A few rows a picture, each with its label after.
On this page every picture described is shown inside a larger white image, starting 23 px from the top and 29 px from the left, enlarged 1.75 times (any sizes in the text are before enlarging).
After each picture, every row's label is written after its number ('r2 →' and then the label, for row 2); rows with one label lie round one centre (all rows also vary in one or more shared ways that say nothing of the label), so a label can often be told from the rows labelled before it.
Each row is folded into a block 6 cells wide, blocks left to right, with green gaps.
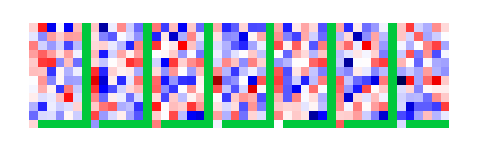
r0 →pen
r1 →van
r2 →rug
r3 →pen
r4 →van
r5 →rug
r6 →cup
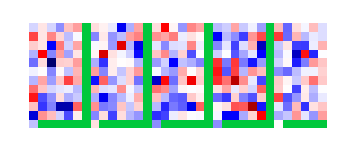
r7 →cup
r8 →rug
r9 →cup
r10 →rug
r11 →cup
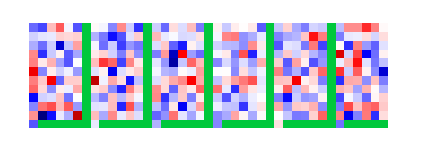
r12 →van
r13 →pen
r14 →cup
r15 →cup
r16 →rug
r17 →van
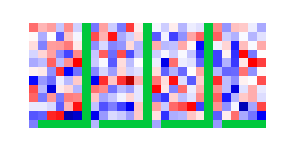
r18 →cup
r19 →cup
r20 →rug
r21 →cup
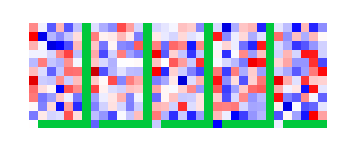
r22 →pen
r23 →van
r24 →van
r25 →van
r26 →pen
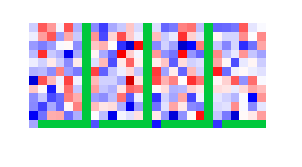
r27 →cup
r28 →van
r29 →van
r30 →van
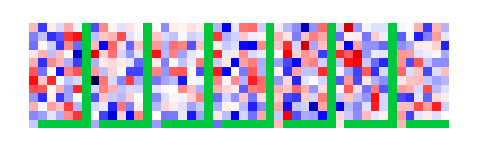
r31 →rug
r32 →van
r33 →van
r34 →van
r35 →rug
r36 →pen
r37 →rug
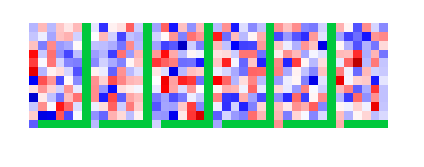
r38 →van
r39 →cup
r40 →pen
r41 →pen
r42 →rug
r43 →pen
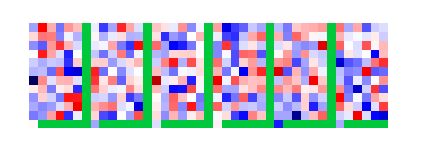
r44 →cup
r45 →van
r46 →pen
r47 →rug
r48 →van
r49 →cup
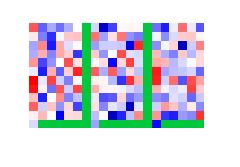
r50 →rug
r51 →van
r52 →van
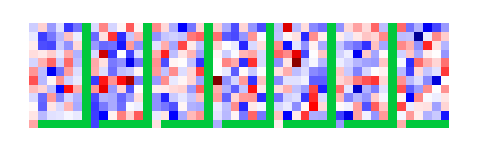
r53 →pen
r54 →cup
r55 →rug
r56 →pen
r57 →pen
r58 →cup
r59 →rug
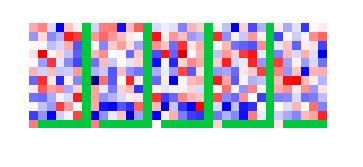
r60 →rug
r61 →cup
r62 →cup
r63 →pen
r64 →rug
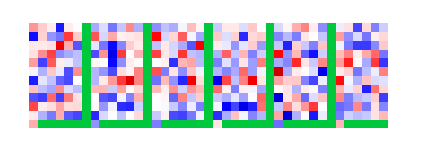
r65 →rug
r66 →cup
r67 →van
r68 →cup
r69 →van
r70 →pen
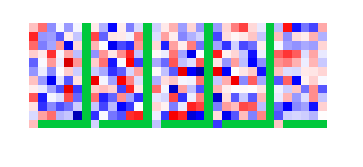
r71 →pen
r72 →pen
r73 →cup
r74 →van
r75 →pen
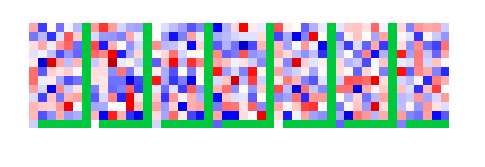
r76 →rug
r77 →pen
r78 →pen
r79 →van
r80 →rug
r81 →cup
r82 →van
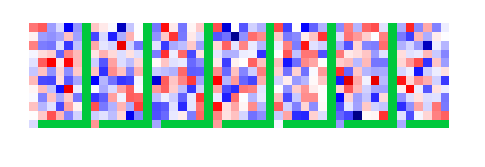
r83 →pen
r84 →rug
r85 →cup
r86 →rug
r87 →rug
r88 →van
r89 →pen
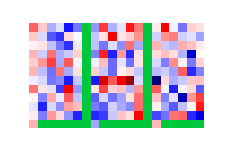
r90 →pen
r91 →cup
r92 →cup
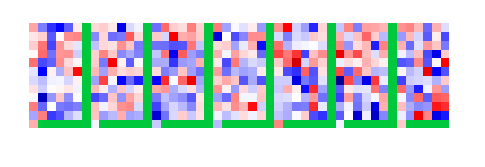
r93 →rug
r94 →rug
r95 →cup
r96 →rug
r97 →pen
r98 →van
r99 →cup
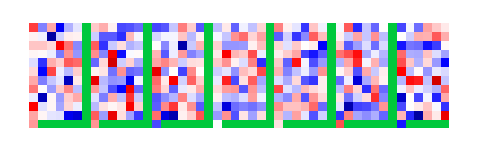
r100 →rug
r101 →pen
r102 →van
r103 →pen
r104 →rug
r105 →pen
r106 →van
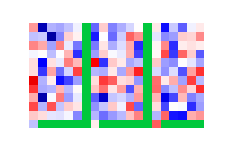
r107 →rug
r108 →rug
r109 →rug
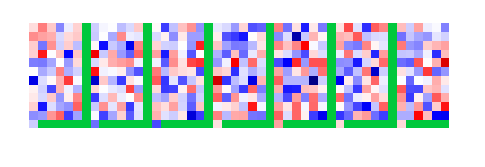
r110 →cup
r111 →van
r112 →van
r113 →pen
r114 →rug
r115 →cup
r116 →cup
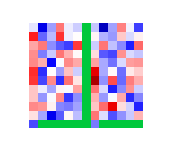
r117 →van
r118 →van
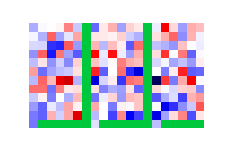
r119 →cup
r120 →van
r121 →cup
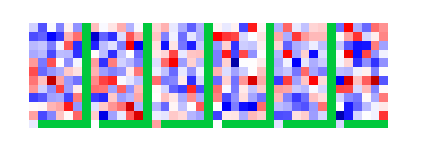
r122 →rug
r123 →rug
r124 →pen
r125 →cup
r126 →cup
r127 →cup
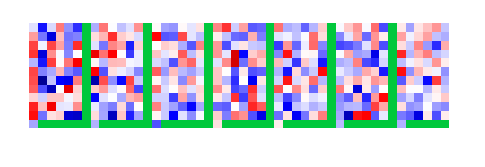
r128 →van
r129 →van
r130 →van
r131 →pen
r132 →rug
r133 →cup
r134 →van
